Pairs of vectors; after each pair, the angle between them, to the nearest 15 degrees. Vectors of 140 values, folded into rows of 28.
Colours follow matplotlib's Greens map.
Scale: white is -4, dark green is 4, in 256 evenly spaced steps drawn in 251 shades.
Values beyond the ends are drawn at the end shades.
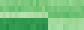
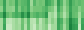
120 degrees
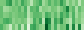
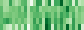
30 degrees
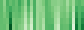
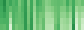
135 degrees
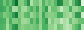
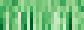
75 degrees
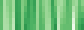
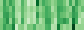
150 degrees
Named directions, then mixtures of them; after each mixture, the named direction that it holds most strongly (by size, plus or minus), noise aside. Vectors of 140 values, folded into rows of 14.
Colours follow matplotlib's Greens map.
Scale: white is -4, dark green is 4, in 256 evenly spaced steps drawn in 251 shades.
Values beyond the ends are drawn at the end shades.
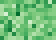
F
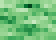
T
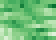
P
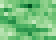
T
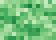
T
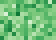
F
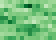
T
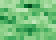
T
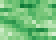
P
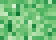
F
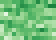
P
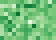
F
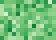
F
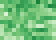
P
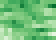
P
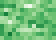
T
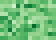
F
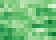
P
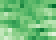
P
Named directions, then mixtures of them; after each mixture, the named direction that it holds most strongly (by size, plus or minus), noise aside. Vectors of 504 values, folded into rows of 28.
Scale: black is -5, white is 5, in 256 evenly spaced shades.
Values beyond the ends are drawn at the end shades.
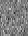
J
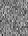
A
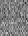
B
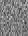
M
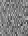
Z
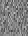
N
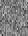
A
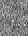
A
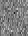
N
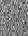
M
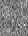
A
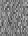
N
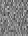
N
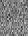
M
